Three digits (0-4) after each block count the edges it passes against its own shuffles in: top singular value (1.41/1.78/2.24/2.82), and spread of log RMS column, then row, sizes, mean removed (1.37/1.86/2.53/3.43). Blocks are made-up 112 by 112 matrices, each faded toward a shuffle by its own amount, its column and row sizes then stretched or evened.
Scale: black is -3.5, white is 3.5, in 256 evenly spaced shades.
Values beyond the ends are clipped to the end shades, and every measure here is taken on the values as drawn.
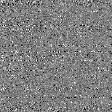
1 1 3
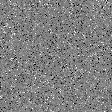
0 0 0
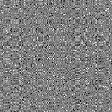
4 2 1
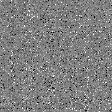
0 2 2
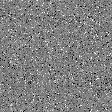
0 1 0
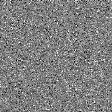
1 1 1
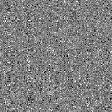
3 2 1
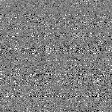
1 1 4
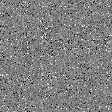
1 1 2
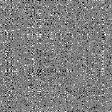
3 3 2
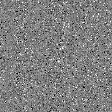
0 2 0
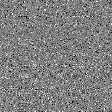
2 0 2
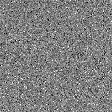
1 0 0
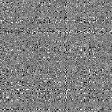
3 3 4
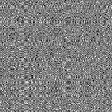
4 0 2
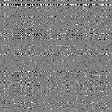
4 2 4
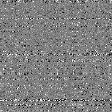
2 1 4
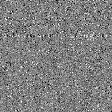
2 0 2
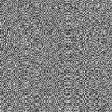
4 3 0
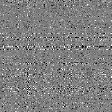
3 2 4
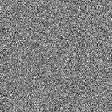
3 1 1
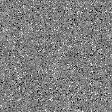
0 2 1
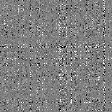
1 4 3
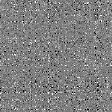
1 3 3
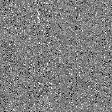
0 3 0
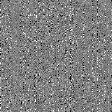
1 4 1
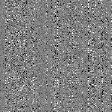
2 4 1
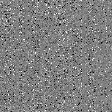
1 3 0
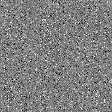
1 2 0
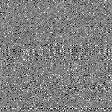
3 0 3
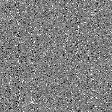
0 2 0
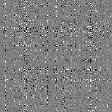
2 4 3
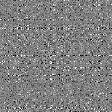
3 2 3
